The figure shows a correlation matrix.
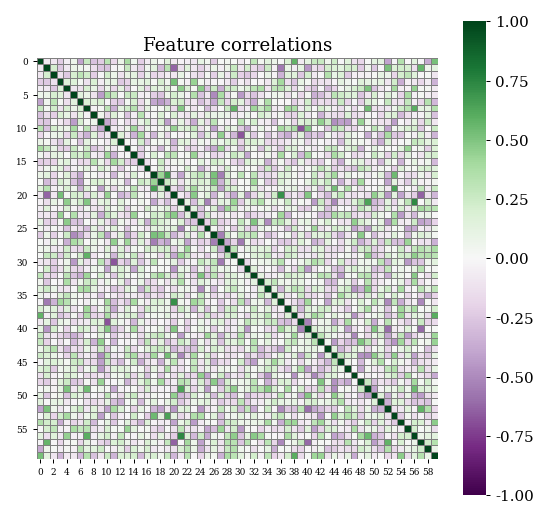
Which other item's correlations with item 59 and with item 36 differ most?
20
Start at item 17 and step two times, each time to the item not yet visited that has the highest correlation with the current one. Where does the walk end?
53
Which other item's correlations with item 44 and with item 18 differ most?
48
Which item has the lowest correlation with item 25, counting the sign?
21
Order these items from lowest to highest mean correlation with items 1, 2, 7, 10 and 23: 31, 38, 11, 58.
31, 11, 58, 38
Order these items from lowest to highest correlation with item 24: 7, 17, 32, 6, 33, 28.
6, 28, 7, 33, 17, 32
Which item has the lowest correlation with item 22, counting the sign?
27
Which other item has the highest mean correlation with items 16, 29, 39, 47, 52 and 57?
1
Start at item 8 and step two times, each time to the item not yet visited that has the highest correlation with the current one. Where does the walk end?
11
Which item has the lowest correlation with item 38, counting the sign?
47
